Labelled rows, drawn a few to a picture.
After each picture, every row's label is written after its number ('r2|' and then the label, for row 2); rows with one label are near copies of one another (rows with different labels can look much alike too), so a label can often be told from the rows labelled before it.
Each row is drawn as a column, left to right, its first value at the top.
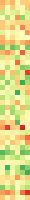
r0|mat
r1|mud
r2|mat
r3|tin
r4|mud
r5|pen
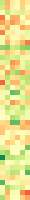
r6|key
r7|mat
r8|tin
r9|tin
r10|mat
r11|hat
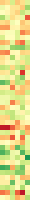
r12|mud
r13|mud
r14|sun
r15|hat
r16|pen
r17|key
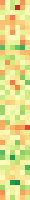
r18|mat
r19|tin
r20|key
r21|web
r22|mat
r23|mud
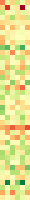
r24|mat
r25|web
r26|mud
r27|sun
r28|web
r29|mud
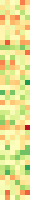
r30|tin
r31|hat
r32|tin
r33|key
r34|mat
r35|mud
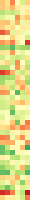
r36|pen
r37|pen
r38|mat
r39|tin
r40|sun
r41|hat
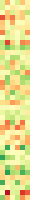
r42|key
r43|hat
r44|tin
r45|sun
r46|hat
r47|pen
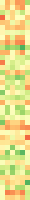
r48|tin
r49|mat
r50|hat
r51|mat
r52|mat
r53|sun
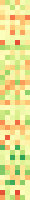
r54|hat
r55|sun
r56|key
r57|hat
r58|key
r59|tin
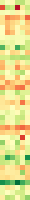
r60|web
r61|key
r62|key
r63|web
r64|sun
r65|key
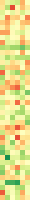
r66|pen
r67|key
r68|web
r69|sun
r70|mat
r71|tin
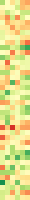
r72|sun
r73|tin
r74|mud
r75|key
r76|mat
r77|mat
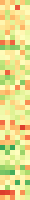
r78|hat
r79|pen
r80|hat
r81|web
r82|mud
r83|sun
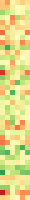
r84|pen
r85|mat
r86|tin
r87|mud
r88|hat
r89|pen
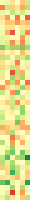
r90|web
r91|key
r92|pen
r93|tin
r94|mat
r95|key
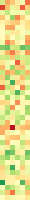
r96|web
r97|mat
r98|mud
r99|tin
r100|web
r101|mat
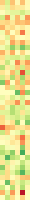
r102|mud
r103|key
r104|mat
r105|tin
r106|pen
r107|tin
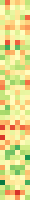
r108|sun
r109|mat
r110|mud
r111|hat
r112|mud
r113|key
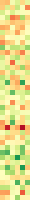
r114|mat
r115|mud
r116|tin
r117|key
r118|mud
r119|web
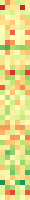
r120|web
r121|mat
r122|pen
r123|sun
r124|web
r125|pen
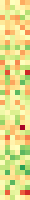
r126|tin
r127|pen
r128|key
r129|tin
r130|mud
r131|pen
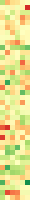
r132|sun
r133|mud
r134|pen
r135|hat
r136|tin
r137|web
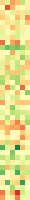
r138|hat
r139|web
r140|mat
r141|hat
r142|sun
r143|tin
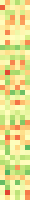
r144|web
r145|pen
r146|tin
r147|sun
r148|tin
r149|hat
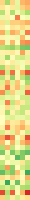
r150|pen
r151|sun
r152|pen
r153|key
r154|mat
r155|pen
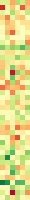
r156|web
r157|key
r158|pen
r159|sun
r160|web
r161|mat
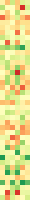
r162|key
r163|hat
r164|sun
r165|pen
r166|web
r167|key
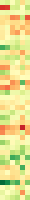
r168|web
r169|web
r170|key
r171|key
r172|mud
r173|key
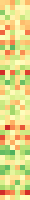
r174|pen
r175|mud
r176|mat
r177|sun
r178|mud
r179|pen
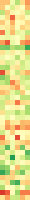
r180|pen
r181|hat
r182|key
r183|sun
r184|hat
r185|mat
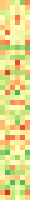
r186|mat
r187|pen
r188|sun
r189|tin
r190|sun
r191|mat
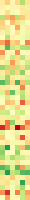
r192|mud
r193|hat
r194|tin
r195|mud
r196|sun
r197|hat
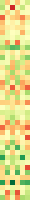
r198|key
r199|hat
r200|web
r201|hat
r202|key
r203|sun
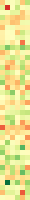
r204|mud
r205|web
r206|tin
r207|key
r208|hat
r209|sun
